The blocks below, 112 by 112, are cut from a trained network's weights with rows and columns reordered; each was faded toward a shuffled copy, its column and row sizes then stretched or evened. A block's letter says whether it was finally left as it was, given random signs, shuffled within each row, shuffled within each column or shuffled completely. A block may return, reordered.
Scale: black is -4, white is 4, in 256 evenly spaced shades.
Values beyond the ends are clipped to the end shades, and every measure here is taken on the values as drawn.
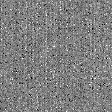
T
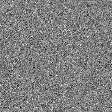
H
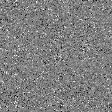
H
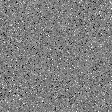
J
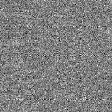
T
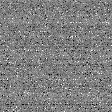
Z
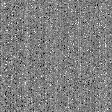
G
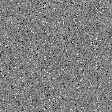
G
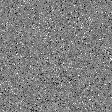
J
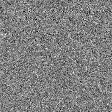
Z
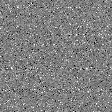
Z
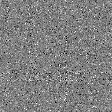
H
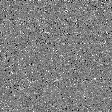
Z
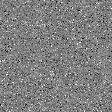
Z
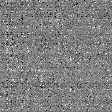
T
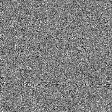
H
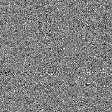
T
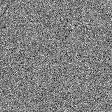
J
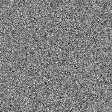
G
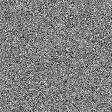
G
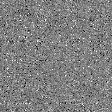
H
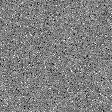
J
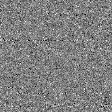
H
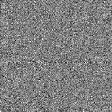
T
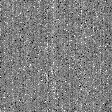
G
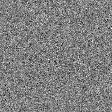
G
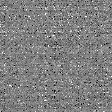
T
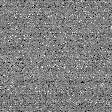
Z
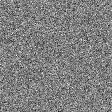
J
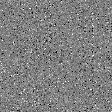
G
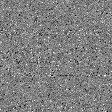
Z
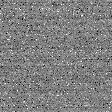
Z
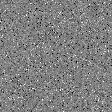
J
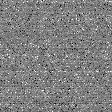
Z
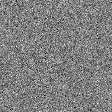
G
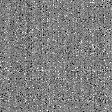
T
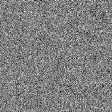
T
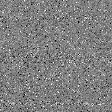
H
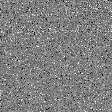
Z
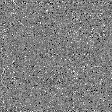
H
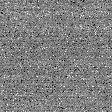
Z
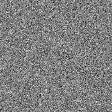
G
